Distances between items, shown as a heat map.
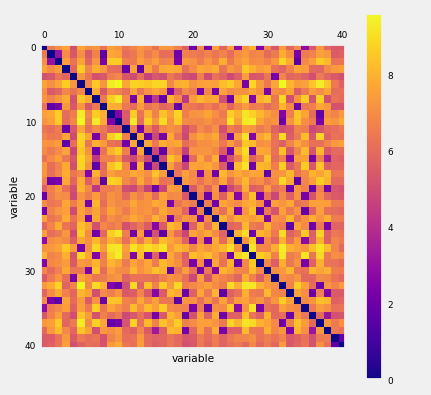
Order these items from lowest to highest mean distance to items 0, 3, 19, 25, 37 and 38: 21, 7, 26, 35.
7, 26, 35, 21
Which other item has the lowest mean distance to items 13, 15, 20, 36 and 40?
19
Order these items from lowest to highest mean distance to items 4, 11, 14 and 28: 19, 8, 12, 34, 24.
12, 19, 24, 8, 34
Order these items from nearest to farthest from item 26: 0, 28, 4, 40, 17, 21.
0, 4, 40, 21, 17, 28
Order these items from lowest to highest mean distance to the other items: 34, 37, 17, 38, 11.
11, 38, 34, 17, 37
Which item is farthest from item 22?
28
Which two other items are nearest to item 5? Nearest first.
27, 40
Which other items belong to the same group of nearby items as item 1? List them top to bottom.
2, 8, 18, 34
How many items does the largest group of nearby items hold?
6
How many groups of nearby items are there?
10
